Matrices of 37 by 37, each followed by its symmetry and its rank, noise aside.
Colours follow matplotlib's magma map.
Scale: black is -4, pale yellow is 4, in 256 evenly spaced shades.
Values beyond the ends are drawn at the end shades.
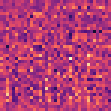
no symmetry, rank five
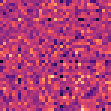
symmetric, rank six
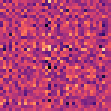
no symmetry, rank five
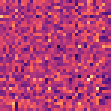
no symmetry, rank six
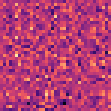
no symmetry, rank six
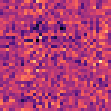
no symmetry, rank six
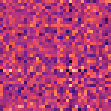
antisymmetric, rank six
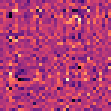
antisymmetric, rank six
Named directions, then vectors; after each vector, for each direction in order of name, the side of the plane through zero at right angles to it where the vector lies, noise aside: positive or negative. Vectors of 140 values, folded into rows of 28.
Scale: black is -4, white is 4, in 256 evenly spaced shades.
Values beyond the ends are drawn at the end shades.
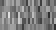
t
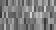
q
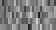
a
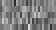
negative, positive, positive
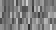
positive, negative, negative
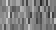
negative, negative, positive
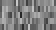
negative, positive, positive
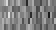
negative, negative, positive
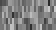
positive, positive, positive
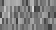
negative, positive, positive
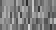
negative, positive, positive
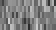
positive, positive, positive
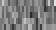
negative, negative, negative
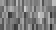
negative, positive, negative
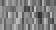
positive, negative, positive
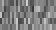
positive, negative, negative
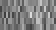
positive, positive, negative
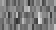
negative, positive, negative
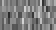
negative, positive, negative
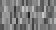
negative, positive, positive
